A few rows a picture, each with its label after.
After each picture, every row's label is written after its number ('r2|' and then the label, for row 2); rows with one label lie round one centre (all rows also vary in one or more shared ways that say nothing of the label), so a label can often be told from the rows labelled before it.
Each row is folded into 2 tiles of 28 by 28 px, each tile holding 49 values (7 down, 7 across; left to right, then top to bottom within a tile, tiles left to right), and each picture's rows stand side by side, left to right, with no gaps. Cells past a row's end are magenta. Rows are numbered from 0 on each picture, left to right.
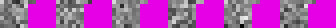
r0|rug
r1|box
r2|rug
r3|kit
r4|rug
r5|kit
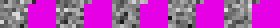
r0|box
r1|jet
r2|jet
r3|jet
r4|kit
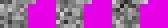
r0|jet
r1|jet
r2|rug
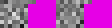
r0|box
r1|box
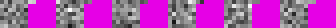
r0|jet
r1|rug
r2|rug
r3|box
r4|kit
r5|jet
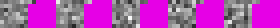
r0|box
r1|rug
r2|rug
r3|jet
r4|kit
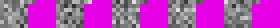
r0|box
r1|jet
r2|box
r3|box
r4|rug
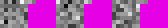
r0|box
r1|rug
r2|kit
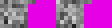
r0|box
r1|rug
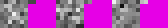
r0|box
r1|jet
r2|rug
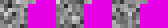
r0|jet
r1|rug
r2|jet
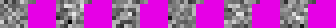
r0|box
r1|kit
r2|kit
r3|kit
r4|box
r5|box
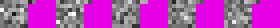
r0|jet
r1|box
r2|jet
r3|box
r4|box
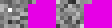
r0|jet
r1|rug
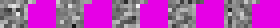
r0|kit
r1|rug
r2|kit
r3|kit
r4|box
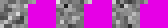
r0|kit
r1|rug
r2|rug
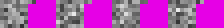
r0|box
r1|kit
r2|box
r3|jet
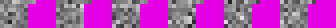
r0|jet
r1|kit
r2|kit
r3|box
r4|box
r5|box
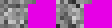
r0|box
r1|rug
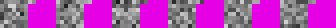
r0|kit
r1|rug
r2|box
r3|box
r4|kit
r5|rug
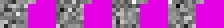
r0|kit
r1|kit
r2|box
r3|rug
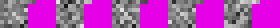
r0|box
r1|rug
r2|box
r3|box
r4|jet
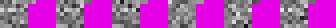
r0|jet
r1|jet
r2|jet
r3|rug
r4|box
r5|jet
